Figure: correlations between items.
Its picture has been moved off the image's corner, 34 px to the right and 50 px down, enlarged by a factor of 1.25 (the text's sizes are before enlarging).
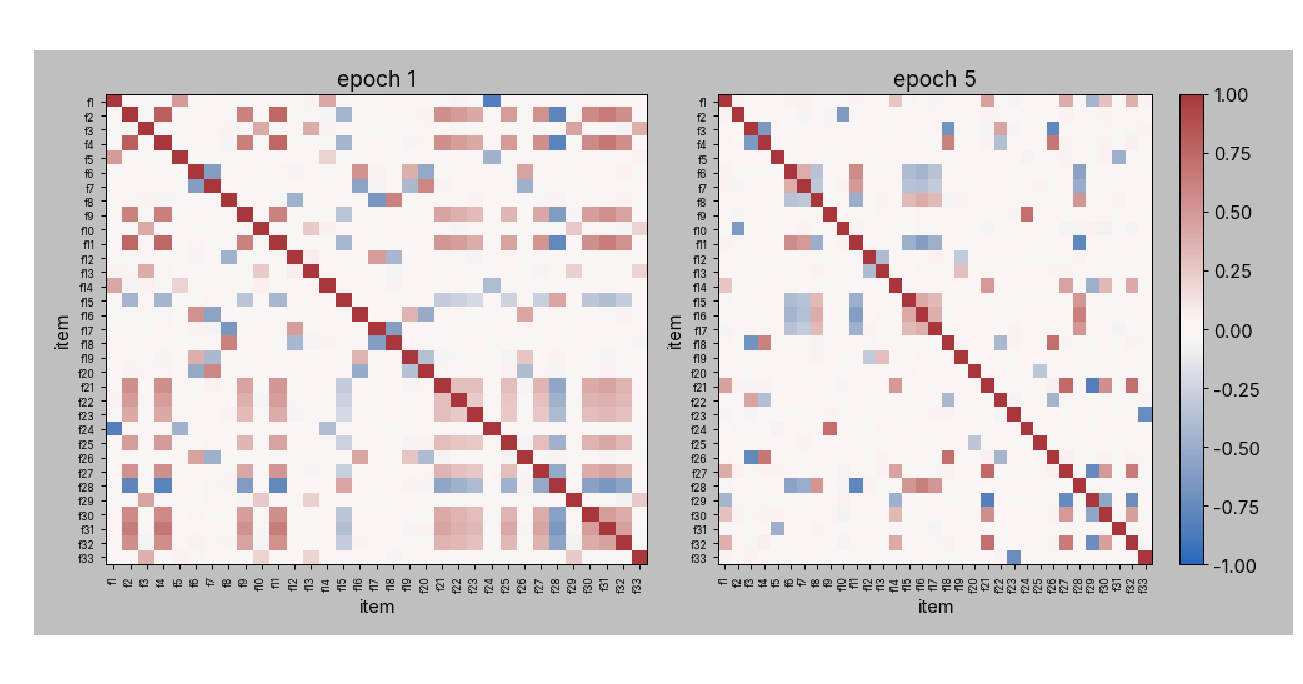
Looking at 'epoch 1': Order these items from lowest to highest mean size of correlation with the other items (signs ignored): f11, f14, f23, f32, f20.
f14, f20, f23, f32, f11
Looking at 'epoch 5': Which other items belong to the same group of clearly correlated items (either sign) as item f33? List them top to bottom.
f23
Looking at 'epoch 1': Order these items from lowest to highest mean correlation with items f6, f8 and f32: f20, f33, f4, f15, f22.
f20, f15, f33, f22, f4
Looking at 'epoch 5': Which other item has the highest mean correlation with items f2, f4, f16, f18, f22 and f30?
f26
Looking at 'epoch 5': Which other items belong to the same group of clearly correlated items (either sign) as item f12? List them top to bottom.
f13, f19
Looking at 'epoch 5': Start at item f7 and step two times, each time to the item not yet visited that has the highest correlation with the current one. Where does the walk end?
f6
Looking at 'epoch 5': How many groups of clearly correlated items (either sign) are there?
9
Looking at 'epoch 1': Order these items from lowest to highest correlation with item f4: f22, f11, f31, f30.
f22, f30, f31, f11
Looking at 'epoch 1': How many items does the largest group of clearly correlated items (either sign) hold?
14
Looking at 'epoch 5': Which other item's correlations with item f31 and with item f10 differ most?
f2
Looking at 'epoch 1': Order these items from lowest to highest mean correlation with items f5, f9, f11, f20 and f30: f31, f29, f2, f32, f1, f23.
f29, f1, f23, f32, f31, f2
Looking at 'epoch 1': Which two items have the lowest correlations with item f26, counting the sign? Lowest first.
f7, f20
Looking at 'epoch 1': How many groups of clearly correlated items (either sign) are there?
5
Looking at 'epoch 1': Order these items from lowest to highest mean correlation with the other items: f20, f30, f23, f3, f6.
f20, f6, f3, f23, f30
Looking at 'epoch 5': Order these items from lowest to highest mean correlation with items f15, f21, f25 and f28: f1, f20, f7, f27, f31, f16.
f7, f20, f31, f1, f27, f16
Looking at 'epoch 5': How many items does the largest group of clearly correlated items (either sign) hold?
8
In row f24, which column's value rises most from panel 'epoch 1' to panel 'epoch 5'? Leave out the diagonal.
f1
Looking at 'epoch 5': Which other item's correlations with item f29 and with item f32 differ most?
f21
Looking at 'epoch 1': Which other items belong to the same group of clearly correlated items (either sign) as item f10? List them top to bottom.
f3, f13, f29, f33
